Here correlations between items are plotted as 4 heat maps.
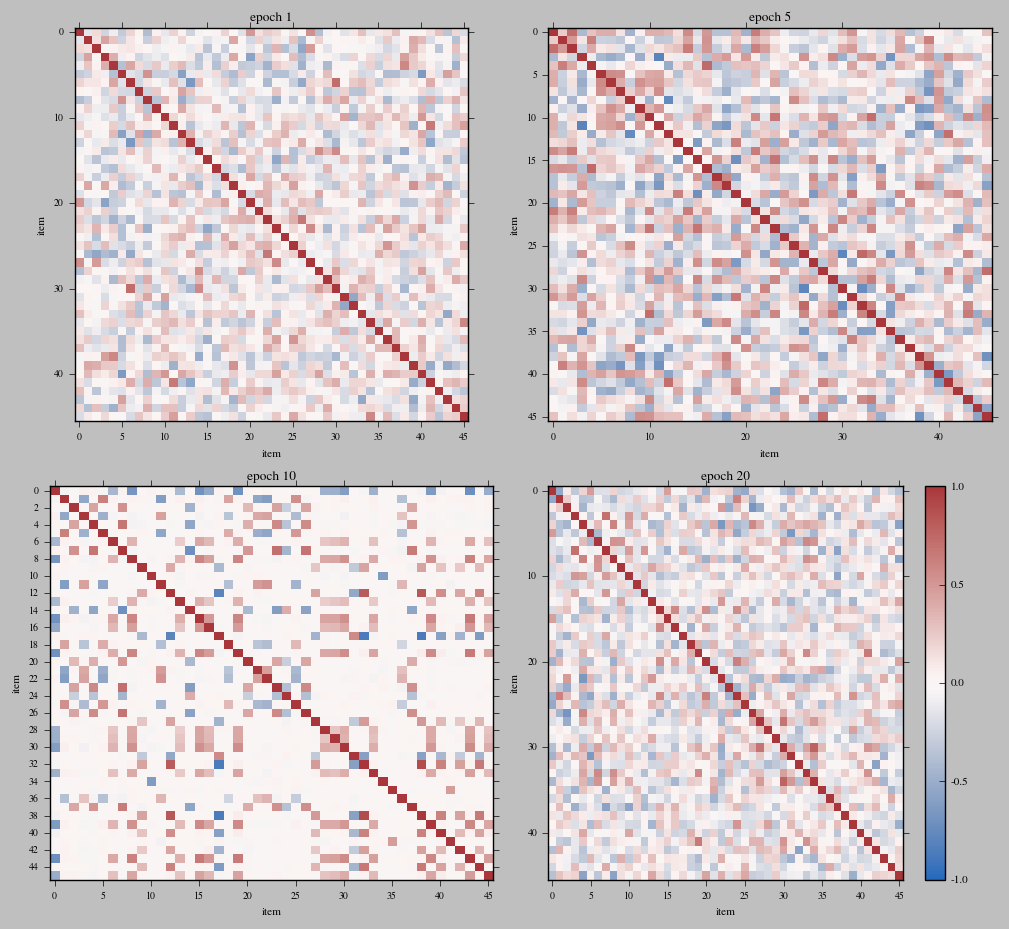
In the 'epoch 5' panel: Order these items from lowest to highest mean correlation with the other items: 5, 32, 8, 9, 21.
8, 9, 5, 32, 21
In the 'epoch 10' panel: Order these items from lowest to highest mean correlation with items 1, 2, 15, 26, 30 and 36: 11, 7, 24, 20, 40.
24, 11, 40, 20, 7
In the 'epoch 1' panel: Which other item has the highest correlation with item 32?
30
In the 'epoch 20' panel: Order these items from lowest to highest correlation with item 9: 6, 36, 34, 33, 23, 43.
36, 23, 34, 33, 43, 6
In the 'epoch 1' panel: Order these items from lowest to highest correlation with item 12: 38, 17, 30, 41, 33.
41, 30, 33, 17, 38
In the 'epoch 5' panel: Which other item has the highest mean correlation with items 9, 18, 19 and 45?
28
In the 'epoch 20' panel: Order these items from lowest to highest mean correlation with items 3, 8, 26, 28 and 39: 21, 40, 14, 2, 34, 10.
2, 14, 40, 21, 10, 34
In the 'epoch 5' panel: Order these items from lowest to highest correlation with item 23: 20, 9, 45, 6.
20, 45, 9, 6
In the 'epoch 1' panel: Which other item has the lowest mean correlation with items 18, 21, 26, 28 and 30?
38
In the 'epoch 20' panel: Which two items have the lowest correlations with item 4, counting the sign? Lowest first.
22, 45
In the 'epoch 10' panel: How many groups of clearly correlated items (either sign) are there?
6
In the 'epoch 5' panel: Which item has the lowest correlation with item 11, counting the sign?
3
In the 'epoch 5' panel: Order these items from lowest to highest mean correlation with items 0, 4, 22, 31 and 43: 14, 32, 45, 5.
32, 5, 45, 14
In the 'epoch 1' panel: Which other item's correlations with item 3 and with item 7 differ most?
20
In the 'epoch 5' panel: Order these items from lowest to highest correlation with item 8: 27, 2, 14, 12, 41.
12, 41, 2, 14, 27
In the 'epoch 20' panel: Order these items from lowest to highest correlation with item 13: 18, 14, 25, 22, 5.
18, 14, 5, 25, 22
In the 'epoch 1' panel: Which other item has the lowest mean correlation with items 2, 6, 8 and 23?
26
